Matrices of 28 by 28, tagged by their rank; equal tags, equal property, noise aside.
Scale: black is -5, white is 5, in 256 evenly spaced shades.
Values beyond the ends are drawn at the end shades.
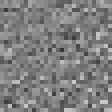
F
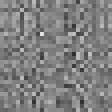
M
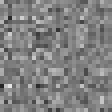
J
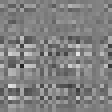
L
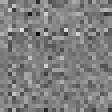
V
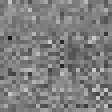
F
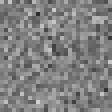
F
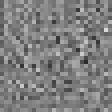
F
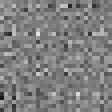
V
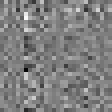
M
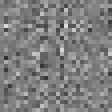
J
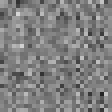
J
